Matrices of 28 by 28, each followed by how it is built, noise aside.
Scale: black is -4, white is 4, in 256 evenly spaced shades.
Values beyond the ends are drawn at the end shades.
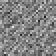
Hankel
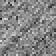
Hankel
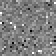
sparse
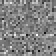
uneven rows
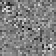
block diagonal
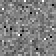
sparse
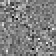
block diagonal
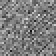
Hankel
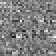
uneven rows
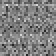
repeating columns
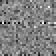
uneven rows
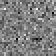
uneven rows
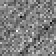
Hankel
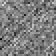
Hankel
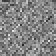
Hankel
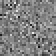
block diagonal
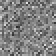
Hankel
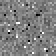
sparse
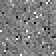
sparse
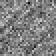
Hankel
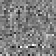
uneven rows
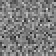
repeating columns
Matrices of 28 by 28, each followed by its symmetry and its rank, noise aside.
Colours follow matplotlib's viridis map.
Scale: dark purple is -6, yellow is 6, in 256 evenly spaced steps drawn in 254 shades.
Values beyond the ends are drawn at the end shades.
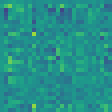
no symmetry, rank four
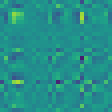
symmetric, rank two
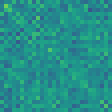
symmetric, rank four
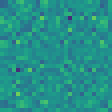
symmetric, rank four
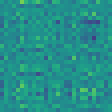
no symmetry, rank four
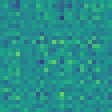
no symmetry, rank four
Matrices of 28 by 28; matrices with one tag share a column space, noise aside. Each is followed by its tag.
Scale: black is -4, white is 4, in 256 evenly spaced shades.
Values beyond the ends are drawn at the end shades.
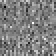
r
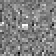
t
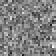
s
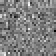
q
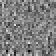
r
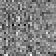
t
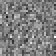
s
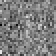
t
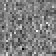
t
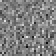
s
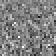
s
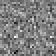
s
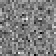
t
